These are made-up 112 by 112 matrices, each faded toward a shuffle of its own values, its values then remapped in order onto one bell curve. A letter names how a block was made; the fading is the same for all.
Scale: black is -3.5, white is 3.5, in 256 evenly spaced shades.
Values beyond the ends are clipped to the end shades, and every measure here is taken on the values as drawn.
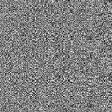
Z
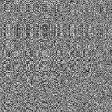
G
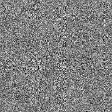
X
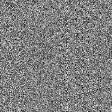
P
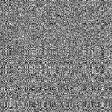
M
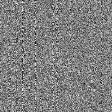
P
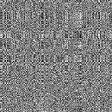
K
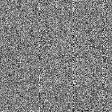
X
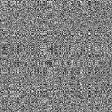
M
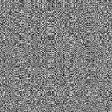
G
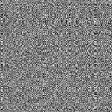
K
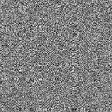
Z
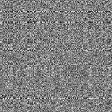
M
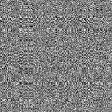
G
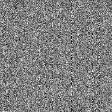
P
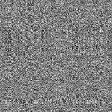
Z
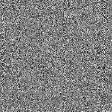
X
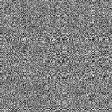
M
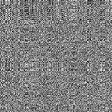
G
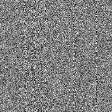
P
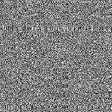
Z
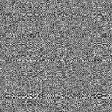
M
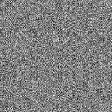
Z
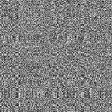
G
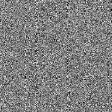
X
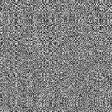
G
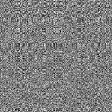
G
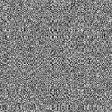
G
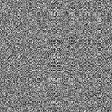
G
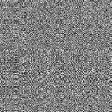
G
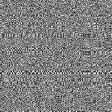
M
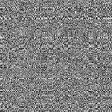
M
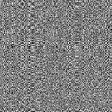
K
